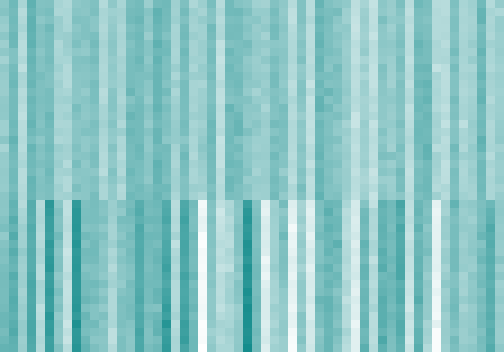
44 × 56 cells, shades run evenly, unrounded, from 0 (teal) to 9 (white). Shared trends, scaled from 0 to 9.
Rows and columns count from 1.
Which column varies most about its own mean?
28
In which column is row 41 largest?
23
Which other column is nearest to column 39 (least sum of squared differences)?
20
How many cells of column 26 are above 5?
19
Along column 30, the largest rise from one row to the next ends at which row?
26
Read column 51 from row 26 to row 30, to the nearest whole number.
3 4 4 4 4
